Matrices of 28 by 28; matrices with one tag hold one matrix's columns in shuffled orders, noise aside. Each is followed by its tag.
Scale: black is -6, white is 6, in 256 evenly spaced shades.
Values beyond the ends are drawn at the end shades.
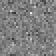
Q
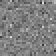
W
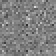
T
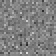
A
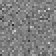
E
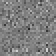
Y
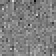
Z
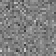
Y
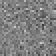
E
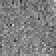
Z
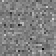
T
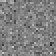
A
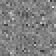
T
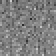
Z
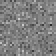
T
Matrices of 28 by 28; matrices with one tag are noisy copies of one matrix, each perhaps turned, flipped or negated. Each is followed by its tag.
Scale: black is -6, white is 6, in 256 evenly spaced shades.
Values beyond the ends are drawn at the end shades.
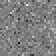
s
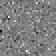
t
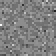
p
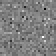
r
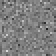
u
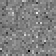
s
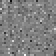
p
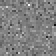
t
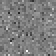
s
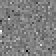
t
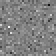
u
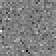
t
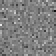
p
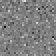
t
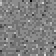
p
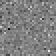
u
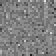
p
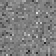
s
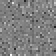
p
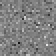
r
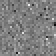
t
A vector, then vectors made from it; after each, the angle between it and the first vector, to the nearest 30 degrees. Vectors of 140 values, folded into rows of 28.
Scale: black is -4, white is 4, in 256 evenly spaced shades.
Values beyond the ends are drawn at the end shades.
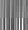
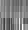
30 degrees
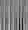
150 degrees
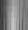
120 degrees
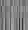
150 degrees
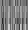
120 degrees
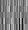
150 degrees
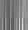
30 degrees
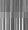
30 degrees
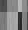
90 degrees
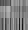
150 degrees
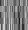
120 degrees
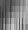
120 degrees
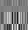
90 degrees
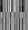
120 degrees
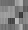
90 degrees
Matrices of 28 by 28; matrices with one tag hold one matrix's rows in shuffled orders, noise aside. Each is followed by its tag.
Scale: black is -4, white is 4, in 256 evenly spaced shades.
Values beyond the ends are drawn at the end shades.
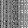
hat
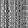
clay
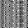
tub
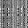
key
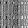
hat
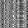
tub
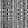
key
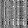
tub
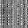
key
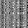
tub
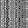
clay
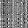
key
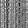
clay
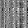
tub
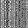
clay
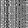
clay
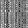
clay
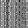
clay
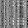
tub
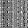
key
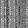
clay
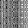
hat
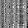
tub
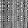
key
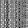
clay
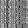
clay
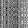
hat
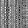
clay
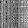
hat
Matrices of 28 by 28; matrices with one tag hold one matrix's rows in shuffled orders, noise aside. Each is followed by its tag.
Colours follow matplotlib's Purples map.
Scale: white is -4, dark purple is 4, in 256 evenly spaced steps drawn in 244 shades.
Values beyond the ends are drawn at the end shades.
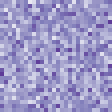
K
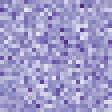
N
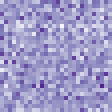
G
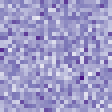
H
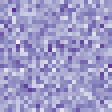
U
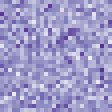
U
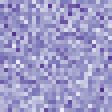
U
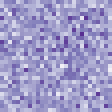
H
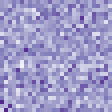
G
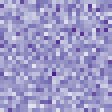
K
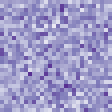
N
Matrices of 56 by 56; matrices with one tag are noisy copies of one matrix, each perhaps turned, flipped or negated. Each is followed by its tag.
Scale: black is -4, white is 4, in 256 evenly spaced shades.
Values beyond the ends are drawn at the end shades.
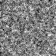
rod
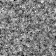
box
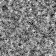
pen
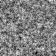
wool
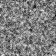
rod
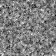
rod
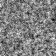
wool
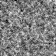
rod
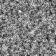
pen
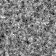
wool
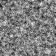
pen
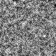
pen
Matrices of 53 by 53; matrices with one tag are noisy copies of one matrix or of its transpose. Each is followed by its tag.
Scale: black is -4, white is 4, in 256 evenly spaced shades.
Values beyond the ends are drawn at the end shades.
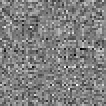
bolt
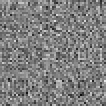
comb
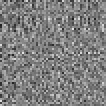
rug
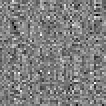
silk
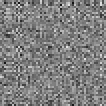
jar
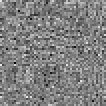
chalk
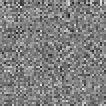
jar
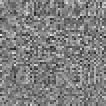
chalk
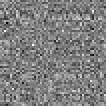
silk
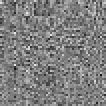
chalk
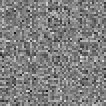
comb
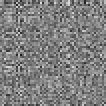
jar
